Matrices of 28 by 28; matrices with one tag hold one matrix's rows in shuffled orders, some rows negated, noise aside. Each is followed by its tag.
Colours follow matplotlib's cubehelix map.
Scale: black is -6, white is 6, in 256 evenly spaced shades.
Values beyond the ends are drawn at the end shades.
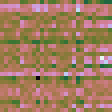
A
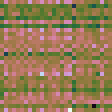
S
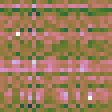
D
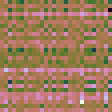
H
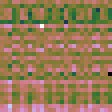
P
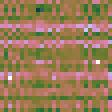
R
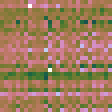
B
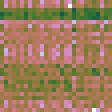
S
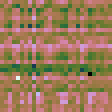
D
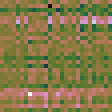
B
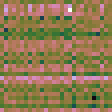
S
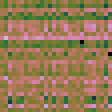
H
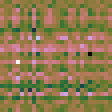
D
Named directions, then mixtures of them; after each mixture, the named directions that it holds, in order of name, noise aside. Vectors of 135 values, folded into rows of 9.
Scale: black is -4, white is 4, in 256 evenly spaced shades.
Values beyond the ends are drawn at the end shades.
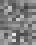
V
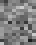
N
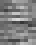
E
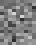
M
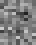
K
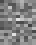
E, V.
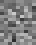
M.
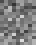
M, V.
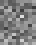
M, V.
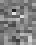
E, M, N.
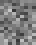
K, M, V.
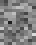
K, M, N.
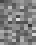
E, N, V.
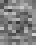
E, K, N.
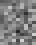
K, N, V.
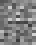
E, N, V.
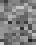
N.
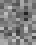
K, V.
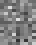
E, K, V.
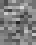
E, K, N.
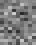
K, M, V.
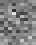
K, M, V.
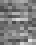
E, N.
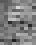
E, M, N.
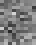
K, M.
